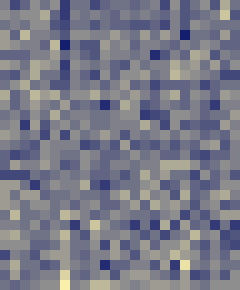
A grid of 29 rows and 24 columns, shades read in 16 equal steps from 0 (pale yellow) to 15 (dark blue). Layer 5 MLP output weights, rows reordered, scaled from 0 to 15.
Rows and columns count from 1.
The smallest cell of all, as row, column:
29, 7
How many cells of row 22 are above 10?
2
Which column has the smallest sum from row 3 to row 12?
4
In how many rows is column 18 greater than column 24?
11
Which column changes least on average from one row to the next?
8
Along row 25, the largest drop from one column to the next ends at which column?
12
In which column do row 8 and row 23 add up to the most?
24
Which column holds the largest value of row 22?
19
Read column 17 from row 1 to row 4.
12 10 12 6
